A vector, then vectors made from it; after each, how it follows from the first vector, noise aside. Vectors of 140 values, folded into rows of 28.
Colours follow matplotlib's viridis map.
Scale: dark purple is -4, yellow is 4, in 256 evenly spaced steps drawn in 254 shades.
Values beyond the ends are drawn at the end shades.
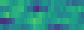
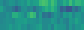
wrapped around, partly zeroed.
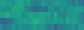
shrunk.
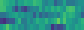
wrapped around.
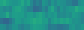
shrunk.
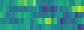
reversed, negated.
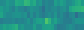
reversed, negated, shrunk.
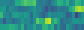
reversed, negated.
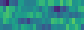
wrapped around.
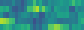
negated.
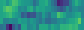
wrapped around.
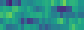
wrapped around.
